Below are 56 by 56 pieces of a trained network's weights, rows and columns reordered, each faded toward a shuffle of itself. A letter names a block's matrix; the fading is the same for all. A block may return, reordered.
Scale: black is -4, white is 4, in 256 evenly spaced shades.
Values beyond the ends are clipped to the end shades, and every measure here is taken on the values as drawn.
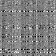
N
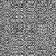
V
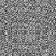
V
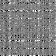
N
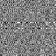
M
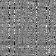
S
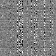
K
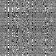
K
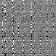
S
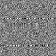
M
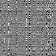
K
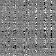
K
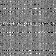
N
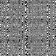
K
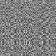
V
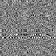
M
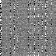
K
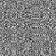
M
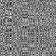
V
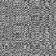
V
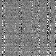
K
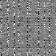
S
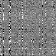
S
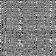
K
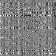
N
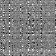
K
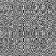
V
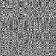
M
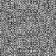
V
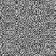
V
